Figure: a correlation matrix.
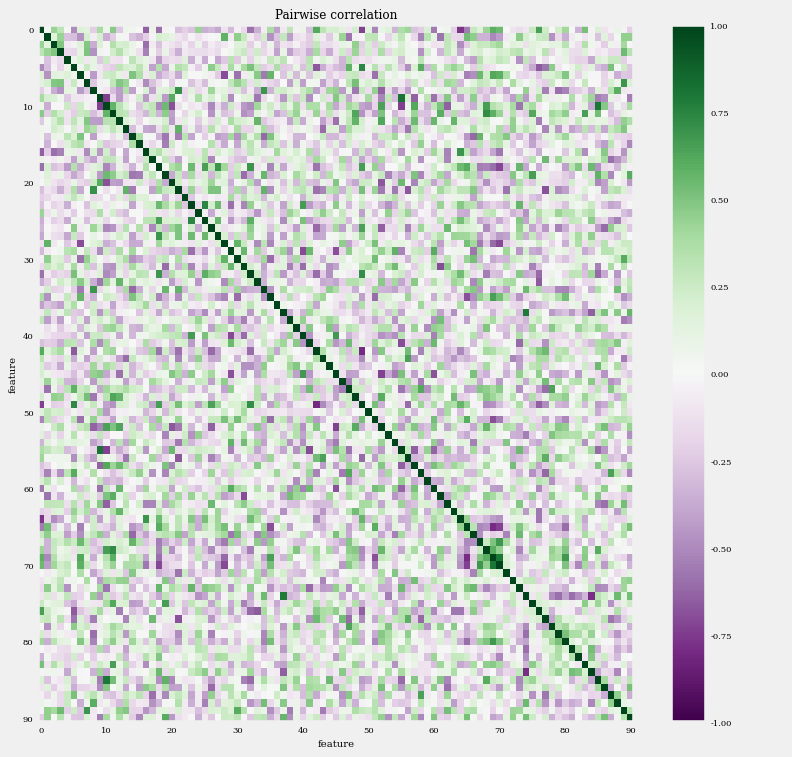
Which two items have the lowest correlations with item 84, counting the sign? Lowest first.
74, 37
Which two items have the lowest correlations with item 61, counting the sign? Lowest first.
31, 1
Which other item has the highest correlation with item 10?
85
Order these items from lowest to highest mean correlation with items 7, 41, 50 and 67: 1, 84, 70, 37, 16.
16, 84, 1, 37, 70
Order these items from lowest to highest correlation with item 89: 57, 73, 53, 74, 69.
69, 53, 74, 57, 73
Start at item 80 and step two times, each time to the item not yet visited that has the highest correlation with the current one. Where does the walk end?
70
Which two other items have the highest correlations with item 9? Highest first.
55, 20
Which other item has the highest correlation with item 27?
18
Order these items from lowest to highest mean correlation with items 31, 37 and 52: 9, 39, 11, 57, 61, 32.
61, 9, 32, 11, 39, 57
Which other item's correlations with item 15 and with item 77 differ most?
58
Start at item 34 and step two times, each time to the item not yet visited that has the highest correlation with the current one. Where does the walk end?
21
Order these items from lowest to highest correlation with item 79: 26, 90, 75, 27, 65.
26, 65, 90, 27, 75
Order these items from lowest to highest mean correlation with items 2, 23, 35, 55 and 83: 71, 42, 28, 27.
28, 71, 27, 42
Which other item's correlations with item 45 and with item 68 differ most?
52
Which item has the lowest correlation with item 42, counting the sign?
49
